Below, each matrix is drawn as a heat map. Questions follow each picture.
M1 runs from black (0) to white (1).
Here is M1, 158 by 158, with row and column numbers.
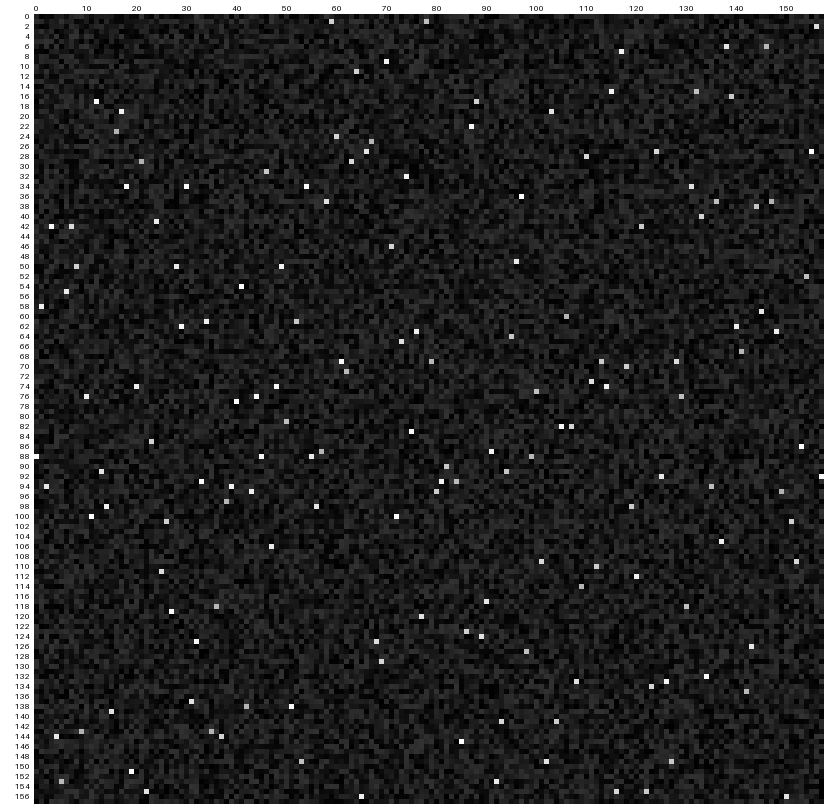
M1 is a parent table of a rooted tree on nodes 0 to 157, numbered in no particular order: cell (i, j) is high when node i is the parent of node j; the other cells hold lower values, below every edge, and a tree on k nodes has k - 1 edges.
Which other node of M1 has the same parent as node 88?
12
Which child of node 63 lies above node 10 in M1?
76
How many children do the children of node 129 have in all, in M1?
4
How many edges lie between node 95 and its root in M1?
5
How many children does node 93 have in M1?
3
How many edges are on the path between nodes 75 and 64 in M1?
3
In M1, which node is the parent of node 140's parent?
71
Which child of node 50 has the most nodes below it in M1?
28
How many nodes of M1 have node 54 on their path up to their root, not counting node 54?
5
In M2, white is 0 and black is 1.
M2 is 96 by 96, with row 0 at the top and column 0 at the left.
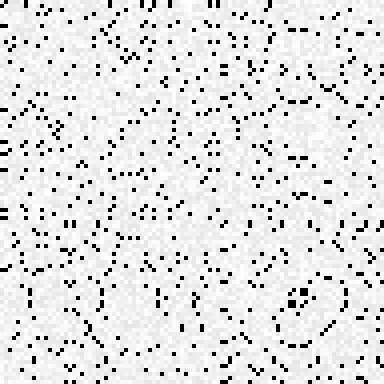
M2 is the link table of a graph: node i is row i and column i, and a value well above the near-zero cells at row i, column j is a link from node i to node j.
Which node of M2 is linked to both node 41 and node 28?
node 49
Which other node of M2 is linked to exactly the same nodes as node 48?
node 72
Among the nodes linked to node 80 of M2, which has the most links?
node 21
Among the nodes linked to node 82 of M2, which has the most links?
node 94
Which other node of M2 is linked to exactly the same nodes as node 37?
node 31
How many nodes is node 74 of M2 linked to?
4
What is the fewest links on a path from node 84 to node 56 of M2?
6
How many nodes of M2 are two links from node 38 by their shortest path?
2
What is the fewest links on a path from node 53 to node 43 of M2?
2
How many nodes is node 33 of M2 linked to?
3
